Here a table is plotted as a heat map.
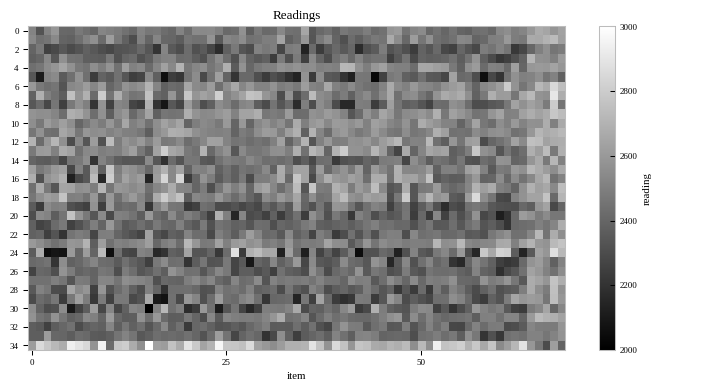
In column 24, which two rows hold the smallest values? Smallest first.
30, 2
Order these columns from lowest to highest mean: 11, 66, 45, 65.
11, 45, 66, 65
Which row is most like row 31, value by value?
1
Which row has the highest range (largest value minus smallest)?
24
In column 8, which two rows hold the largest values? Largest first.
16, 15
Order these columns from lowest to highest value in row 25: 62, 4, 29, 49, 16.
62, 49, 29, 16, 4
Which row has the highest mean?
34
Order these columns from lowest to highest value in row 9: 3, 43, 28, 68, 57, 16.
16, 57, 3, 43, 28, 68
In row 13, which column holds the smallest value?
47
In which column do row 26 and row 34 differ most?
15
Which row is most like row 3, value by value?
26
